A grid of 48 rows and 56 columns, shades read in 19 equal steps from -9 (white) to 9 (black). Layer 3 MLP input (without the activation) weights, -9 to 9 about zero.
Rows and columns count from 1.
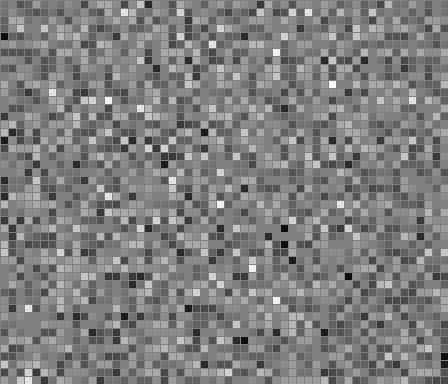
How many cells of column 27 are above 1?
11
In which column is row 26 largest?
15
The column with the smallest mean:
8
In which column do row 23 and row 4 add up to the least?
45
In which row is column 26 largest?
17
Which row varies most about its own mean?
18
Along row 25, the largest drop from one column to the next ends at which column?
2
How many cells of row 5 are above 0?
27
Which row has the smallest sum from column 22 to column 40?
37
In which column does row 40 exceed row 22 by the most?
28
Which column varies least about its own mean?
9
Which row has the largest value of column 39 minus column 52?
13
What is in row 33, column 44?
1
